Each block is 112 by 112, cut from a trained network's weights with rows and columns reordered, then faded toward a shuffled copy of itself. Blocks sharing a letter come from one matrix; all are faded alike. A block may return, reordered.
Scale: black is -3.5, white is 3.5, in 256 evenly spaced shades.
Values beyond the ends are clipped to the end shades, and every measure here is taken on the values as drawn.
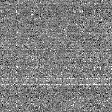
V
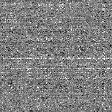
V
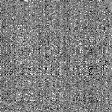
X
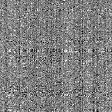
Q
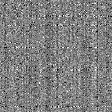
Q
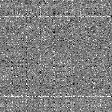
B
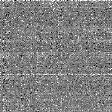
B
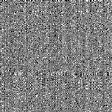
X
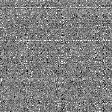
V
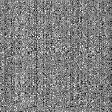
Q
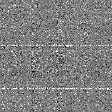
B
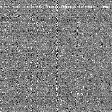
V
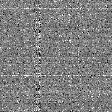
V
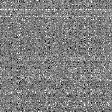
V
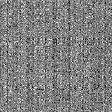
Q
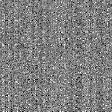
X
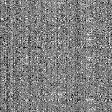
Q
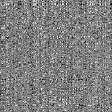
X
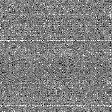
B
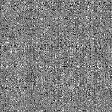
X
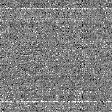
B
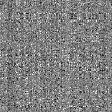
X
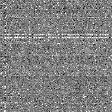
B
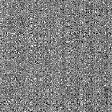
X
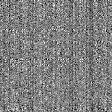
Q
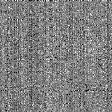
Q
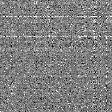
B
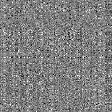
X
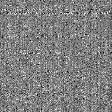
X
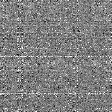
V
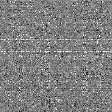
V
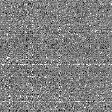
V
